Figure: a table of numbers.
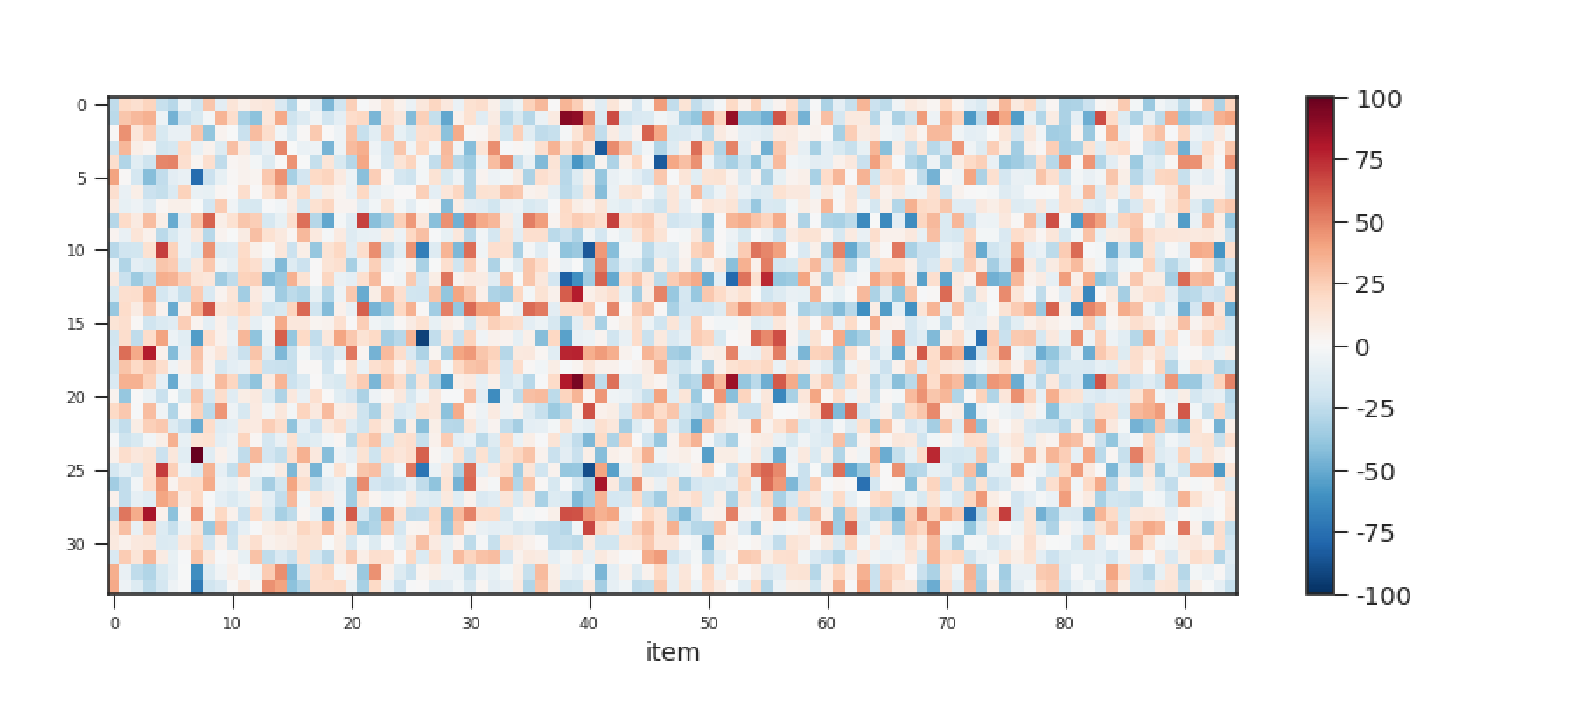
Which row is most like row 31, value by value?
18
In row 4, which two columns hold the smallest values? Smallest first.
46, 39
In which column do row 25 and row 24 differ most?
26
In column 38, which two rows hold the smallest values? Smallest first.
12, 16
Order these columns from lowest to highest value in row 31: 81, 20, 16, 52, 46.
81, 52, 16, 20, 46
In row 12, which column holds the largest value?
55
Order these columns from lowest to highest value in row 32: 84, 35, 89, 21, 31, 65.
21, 35, 31, 89, 65, 84
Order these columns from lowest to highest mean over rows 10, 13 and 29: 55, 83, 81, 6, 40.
6, 40, 83, 55, 81
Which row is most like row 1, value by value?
19
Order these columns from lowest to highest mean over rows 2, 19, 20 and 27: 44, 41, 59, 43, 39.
43, 44, 41, 59, 39
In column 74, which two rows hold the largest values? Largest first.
1, 19
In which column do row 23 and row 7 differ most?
28
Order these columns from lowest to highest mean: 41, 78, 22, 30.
78, 22, 41, 30
